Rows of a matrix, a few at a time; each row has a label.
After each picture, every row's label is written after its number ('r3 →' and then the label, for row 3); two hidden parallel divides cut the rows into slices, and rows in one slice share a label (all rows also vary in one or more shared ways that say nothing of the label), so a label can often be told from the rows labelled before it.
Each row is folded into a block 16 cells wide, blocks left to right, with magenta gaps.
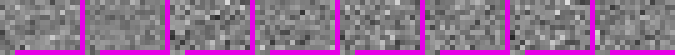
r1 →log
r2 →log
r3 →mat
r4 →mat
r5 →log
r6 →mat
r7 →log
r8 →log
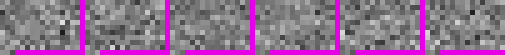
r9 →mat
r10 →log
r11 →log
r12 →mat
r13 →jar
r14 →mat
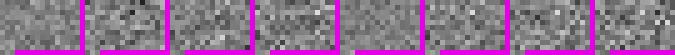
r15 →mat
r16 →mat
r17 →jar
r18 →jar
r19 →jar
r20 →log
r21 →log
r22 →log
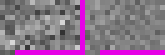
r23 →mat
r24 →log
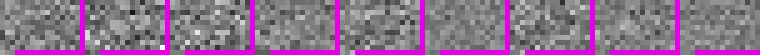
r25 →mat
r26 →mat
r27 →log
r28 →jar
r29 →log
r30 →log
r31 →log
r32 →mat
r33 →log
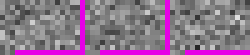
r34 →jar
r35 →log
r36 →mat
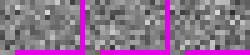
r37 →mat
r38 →log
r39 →mat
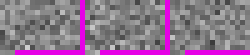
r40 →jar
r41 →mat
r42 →jar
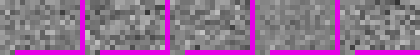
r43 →mat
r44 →mat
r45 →jar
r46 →log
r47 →jar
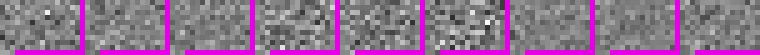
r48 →mat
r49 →jar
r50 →mat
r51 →mat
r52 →log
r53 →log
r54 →log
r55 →log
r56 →jar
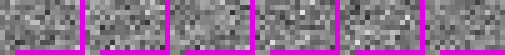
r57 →mat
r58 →jar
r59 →mat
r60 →jar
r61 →jar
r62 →jar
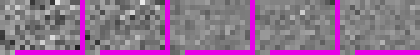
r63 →jar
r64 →log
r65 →log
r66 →log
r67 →log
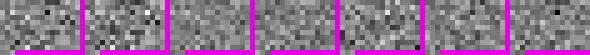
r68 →log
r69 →jar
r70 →jar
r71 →mat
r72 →jar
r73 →mat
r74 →jar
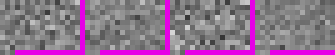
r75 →jar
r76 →mat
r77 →mat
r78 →log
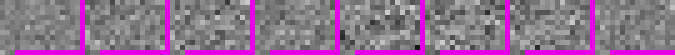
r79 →mat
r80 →log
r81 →log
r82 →log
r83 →jar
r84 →log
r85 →log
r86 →log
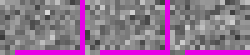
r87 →log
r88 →log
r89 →mat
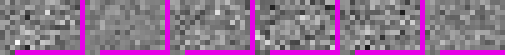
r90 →jar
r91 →mat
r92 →jar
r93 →jar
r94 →mat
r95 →jar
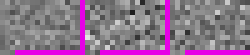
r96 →jar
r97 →mat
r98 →mat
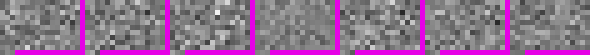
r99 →log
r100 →mat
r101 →log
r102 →mat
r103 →mat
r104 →jar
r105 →jar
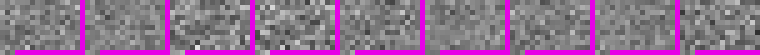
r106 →log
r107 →jar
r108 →log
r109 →mat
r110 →jar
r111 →jar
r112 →jar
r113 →jar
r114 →mat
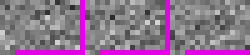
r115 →mat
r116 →mat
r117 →jar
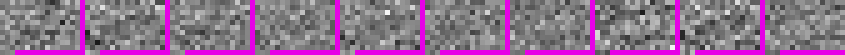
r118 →log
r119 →mat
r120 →mat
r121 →jar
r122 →log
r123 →jar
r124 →mat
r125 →mat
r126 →mat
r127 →log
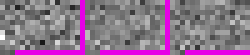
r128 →log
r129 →log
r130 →mat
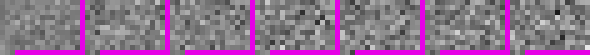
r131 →mat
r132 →jar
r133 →jar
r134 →log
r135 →log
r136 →jar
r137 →mat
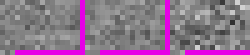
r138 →jar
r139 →mat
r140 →log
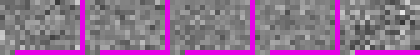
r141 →mat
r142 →jar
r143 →log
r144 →jar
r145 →jar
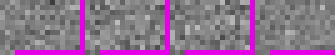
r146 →log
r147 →jar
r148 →mat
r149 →jar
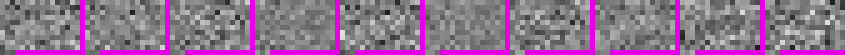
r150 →jar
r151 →log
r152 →log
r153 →log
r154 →jar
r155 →mat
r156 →mat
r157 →mat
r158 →jar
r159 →jar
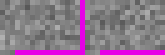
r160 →mat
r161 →jar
